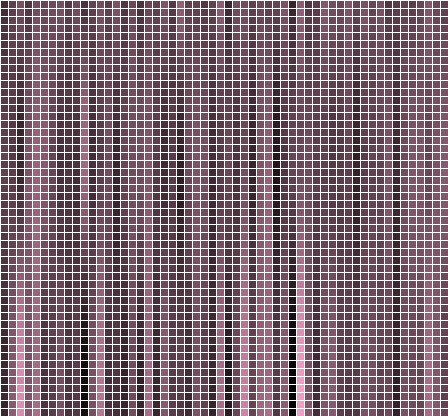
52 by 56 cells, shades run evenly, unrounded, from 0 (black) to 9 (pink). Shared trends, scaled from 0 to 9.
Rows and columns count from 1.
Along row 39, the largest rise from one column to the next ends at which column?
38
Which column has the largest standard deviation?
3
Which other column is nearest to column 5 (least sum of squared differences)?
34
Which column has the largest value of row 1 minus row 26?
23
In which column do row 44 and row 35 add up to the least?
37
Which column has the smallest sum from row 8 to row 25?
35
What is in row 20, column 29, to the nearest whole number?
4
